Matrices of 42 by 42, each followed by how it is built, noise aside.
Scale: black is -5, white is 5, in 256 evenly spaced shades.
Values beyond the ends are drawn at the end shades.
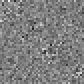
block diagonal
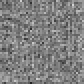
blocks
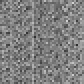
repeating rows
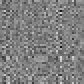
low rank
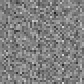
repeating rows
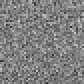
repeating columns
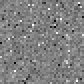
sparse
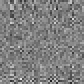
low rank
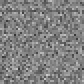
repeating columns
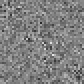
block diagonal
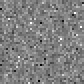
sparse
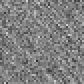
Toeplitz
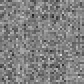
blocks
